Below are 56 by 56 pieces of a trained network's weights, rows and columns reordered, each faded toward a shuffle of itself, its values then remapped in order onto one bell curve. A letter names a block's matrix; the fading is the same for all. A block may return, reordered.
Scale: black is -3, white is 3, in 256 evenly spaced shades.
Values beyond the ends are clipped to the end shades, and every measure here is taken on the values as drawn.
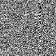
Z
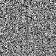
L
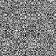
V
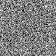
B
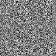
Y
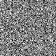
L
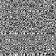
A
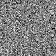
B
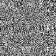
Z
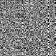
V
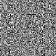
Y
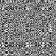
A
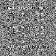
Y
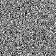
B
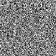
Y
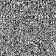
L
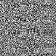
V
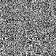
L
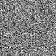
B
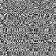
A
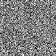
L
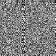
V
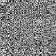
Z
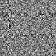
Z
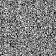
L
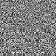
A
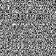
Z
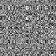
A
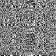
Y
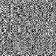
Y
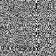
V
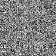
L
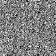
L
